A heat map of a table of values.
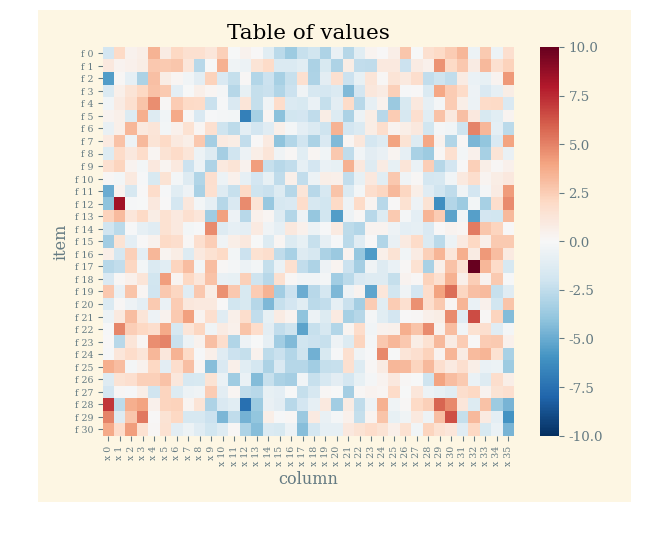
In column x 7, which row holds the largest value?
f 21
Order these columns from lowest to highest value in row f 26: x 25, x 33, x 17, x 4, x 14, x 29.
x 14, x 33, x 17, x 25, x 4, x 29
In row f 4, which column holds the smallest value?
x 25
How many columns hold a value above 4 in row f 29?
3
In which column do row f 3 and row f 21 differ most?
x 32
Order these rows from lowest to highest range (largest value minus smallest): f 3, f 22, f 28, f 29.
f 3, f 22, f 29, f 28
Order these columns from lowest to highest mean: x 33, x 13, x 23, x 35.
x 13, x 23, x 35, x 33
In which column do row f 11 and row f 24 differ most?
x 35
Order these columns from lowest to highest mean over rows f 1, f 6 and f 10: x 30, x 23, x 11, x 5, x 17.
x 17, x 11, x 23, x 30, x 5
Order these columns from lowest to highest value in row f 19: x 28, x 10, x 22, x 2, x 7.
x 7, x 22, x 28, x 2, x 10
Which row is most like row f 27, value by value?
f 10
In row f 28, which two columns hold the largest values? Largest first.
x 0, x 29
